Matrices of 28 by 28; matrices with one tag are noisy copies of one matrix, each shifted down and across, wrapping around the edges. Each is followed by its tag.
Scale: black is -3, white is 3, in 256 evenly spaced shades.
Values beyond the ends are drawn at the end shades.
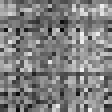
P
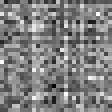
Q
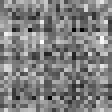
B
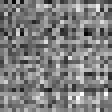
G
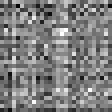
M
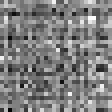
G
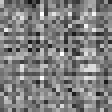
M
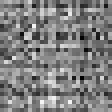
G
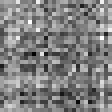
P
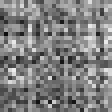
B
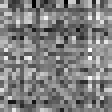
P
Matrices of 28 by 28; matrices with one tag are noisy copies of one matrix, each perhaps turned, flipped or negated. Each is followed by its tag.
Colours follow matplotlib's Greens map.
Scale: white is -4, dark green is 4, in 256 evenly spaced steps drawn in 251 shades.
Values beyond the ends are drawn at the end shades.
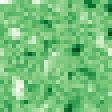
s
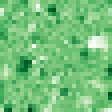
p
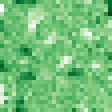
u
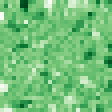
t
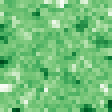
t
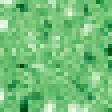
t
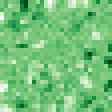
t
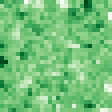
t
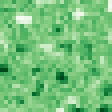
s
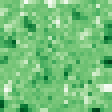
t
